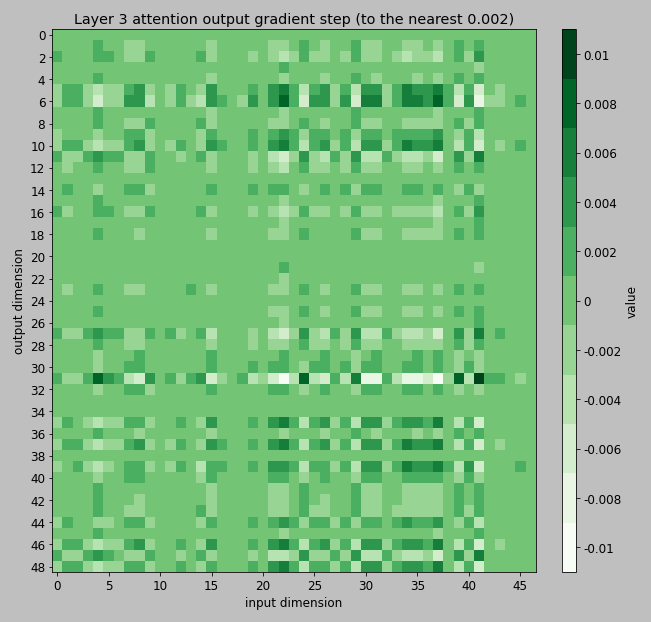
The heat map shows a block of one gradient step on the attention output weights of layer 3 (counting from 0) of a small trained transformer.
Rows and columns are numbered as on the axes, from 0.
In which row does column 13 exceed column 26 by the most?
31
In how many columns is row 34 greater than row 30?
5
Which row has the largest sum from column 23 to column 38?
6
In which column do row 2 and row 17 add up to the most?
41
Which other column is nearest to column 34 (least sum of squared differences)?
30
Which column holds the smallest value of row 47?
37
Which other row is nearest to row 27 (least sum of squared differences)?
11
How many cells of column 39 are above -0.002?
34
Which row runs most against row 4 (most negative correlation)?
29
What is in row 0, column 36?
0
